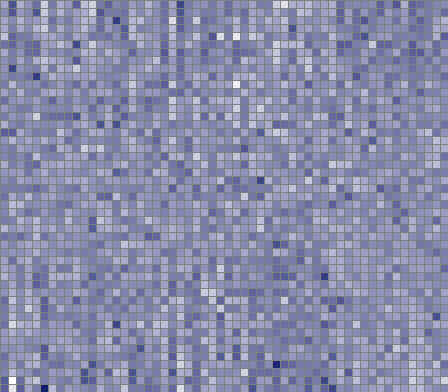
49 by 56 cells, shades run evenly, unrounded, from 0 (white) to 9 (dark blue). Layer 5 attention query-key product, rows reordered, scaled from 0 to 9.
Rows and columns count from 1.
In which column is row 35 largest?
41
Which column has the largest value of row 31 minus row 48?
2
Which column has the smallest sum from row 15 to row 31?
25
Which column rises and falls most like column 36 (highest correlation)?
35
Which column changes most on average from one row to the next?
30
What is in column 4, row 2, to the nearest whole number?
5
